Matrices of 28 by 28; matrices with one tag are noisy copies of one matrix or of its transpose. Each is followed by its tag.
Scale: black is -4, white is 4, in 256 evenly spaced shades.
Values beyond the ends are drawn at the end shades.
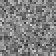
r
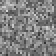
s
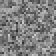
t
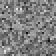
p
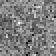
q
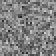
p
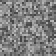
s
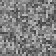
s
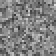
t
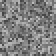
t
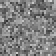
t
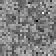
q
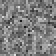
t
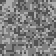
q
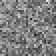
s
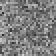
q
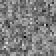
t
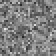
t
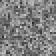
q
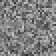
r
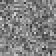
r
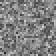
p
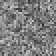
q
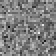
p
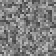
t
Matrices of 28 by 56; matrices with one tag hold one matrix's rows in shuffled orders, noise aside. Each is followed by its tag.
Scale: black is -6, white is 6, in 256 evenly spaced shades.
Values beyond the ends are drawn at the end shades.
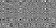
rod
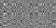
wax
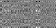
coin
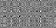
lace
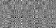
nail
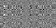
wax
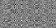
nail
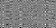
rod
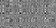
rod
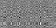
lace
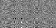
nail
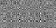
lace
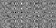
nail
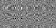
nail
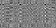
rod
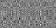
lace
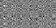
wax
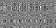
lace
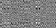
coin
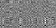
rod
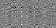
nail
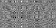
nail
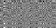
wax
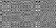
coin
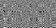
wax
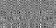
lace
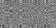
rod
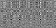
lace
